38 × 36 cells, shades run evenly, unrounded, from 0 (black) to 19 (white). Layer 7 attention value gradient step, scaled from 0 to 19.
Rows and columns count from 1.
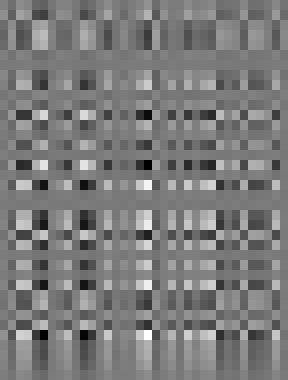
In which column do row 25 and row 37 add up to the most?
19
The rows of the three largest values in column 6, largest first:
17, 12, 24
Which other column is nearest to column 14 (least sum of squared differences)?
35
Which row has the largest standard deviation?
34
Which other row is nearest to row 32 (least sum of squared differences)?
37
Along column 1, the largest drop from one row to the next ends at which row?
3
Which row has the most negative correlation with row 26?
10
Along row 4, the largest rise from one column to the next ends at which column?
20
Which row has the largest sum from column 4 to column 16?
4
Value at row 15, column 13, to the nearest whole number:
9
